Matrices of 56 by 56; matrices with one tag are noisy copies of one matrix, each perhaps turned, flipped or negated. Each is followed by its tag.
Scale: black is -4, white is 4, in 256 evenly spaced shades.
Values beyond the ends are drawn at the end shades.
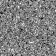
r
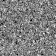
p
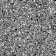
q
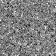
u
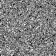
q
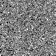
q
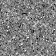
r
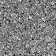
u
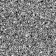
p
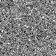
q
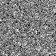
u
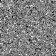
q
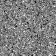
q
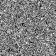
r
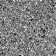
u
